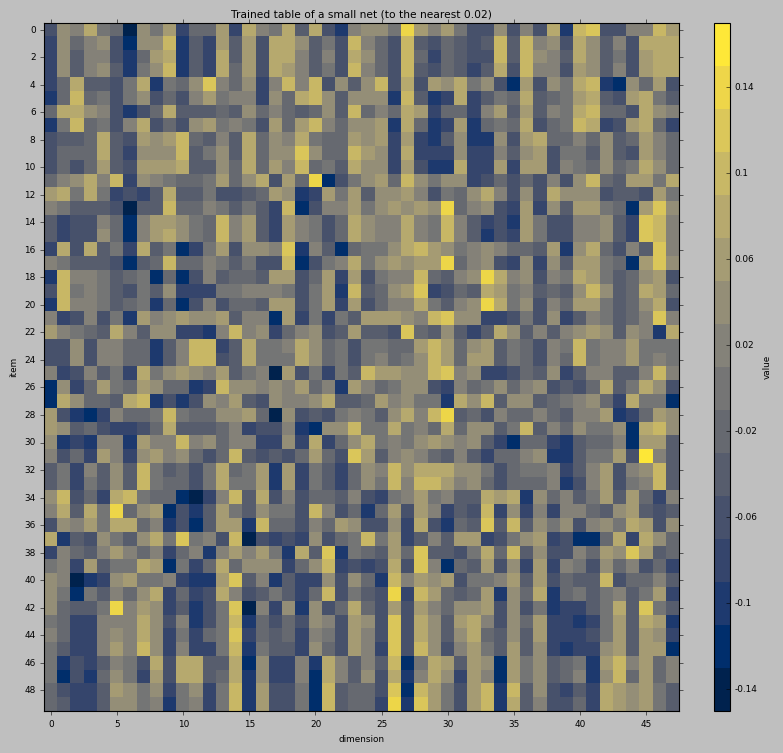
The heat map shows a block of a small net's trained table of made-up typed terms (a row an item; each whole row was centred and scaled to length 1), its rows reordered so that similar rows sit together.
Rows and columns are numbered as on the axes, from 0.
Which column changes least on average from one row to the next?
27
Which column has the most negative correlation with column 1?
10
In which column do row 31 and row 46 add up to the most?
45
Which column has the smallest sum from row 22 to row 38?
17
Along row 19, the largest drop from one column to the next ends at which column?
29
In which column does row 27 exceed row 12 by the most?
7
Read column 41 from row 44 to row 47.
-0.06 -0.08 -0.1 -0.1
